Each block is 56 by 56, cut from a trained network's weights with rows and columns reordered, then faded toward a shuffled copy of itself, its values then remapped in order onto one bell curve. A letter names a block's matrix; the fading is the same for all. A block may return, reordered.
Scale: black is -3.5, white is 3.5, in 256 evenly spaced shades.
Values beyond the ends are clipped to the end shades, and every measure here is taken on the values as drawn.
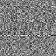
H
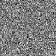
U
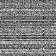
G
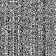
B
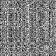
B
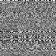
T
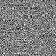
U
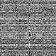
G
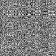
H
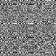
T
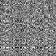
H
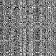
B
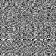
H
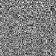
U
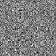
U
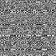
T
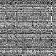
G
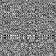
H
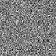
U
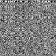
H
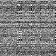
G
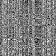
B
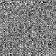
U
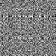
H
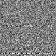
H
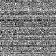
G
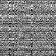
G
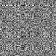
H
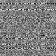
T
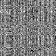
B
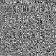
U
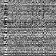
G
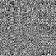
U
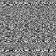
T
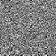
U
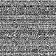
G
